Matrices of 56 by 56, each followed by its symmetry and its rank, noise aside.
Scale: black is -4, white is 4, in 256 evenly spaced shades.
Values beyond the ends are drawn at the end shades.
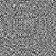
no symmetry, rank six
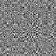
antisymmetric, rank six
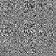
no symmetry, rank five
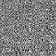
no symmetry, rank seven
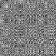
symmetric, rank six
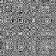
symmetric, rank six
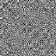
symmetric, rank seven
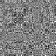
symmetric, rank five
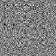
no symmetry, rank seven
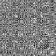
symmetric, rank seven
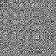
symmetric, rank five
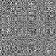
no symmetry, rank five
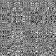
antisymmetric, rank six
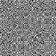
symmetric, rank six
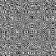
antisymmetric, rank six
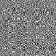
no symmetry, rank seven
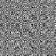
no symmetry, rank five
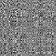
antisymmetric, rank six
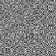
antisymmetric, rank six
